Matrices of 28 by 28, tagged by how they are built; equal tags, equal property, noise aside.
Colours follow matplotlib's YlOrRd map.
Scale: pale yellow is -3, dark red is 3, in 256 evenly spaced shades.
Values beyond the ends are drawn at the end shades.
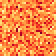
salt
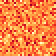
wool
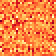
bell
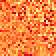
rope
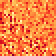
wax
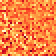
wax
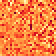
rope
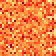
salt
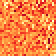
rope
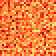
wool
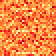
salt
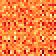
bell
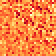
rope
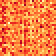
salt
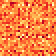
bell
